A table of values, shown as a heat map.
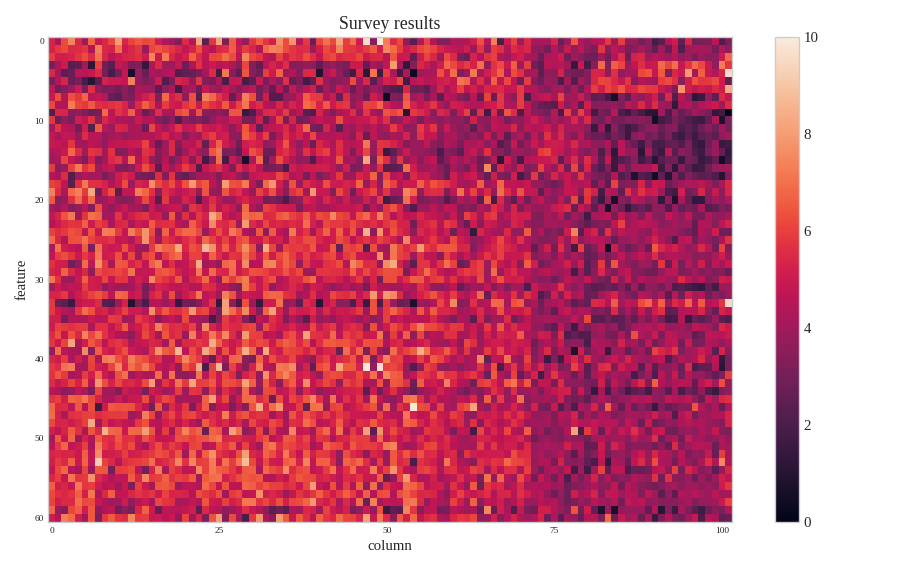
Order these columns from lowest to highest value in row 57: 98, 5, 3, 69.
98, 69, 5, 3
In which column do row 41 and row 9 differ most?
49
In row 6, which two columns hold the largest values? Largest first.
101, 94
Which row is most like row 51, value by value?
1
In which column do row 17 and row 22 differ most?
3
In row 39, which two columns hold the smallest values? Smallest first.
78, 83
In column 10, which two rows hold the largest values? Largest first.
0, 41
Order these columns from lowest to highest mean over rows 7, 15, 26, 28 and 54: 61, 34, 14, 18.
61, 14, 34, 18
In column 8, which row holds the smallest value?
33
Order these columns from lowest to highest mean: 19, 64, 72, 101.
72, 101, 64, 19
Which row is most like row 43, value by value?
53
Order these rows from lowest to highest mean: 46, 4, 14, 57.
14, 4, 46, 57
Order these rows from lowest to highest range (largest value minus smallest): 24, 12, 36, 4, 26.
12, 36, 24, 26, 4
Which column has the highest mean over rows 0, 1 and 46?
34
